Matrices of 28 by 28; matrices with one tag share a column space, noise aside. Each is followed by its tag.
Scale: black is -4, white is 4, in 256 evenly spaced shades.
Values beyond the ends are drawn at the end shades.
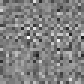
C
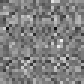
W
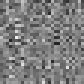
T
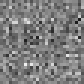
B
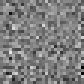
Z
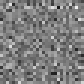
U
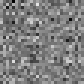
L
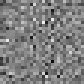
L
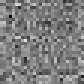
L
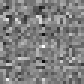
W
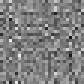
C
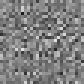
C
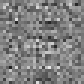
U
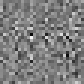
C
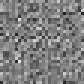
C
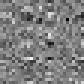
W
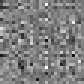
B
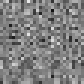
T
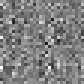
B
